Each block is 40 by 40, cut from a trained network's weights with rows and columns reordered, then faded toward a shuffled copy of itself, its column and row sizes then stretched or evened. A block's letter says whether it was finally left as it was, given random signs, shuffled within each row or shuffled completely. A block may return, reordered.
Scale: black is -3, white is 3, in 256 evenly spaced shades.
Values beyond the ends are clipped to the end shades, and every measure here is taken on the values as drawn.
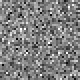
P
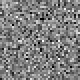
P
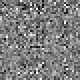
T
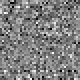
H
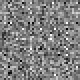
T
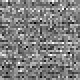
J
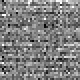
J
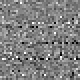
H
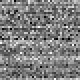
H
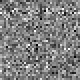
T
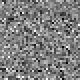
H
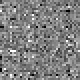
T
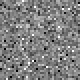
P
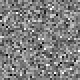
P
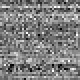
H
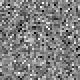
P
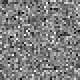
P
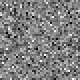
P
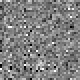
T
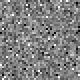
P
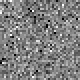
P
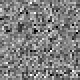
T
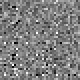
T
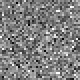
P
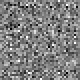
J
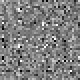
T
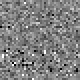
H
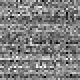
J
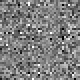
T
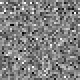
H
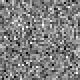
P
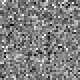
P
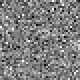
P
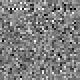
T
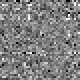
J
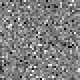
P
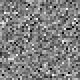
P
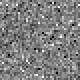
P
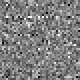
J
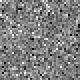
P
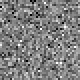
P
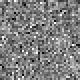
P
